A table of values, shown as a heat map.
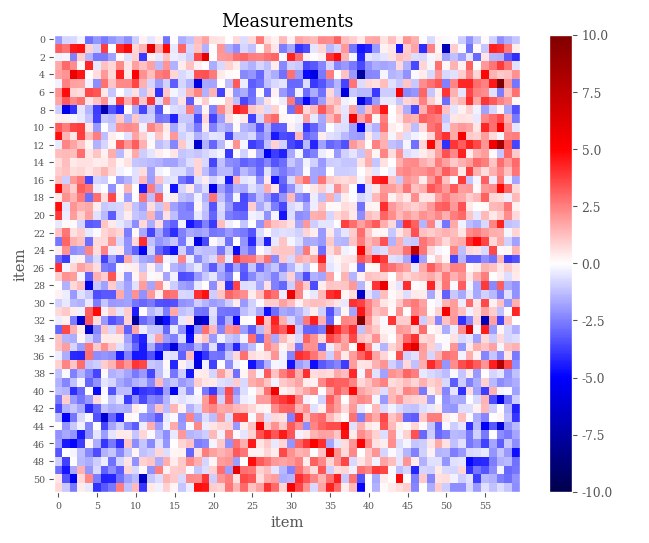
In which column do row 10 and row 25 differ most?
39
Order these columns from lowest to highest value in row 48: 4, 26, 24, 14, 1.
1, 4, 24, 14, 26
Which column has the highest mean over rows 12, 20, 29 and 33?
53
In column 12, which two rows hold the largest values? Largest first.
1, 7
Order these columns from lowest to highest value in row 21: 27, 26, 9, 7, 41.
26, 9, 7, 27, 41
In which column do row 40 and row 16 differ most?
28
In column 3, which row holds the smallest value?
32
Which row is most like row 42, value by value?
47
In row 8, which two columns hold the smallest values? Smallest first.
6, 1
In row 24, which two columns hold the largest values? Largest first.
46, 39
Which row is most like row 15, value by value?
14
